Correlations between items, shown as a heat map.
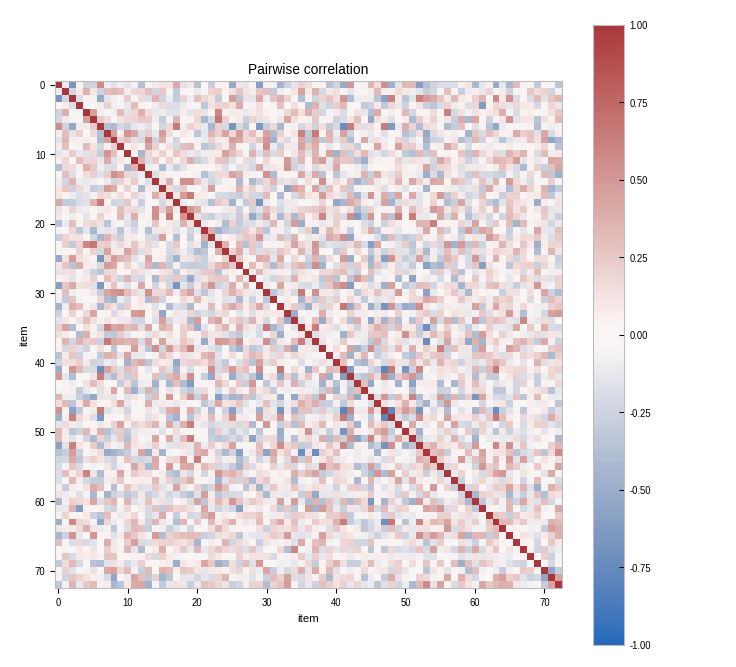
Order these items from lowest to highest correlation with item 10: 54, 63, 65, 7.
63, 54, 65, 7
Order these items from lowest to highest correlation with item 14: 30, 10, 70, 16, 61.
70, 10, 30, 61, 16
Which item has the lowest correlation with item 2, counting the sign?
0
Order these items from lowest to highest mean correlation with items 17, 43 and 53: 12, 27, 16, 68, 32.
27, 16, 68, 12, 32
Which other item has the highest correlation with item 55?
38
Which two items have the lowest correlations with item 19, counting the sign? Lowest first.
43, 28
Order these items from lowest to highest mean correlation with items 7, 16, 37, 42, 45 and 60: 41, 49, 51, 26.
41, 26, 51, 49
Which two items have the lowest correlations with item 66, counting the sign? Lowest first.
20, 53
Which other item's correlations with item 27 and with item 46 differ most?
23
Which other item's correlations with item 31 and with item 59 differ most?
65
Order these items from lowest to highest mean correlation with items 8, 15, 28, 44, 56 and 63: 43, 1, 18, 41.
18, 43, 1, 41
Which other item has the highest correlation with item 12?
33
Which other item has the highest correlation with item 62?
22
